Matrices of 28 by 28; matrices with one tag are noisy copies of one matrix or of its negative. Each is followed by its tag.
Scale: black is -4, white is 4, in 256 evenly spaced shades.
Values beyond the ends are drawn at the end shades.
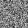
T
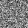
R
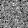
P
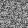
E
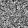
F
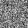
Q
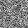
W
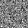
W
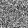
F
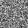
Q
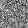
R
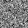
T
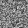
F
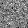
R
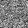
P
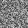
T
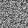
E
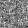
W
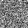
P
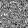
E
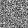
W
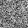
W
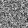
E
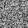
P
